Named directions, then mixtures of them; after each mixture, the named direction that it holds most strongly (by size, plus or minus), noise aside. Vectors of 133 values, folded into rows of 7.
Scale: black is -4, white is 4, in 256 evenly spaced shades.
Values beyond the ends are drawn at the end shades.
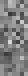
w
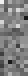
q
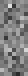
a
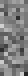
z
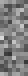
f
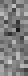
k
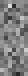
a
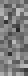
k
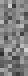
a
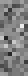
f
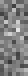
k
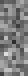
f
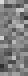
f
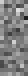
q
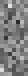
a
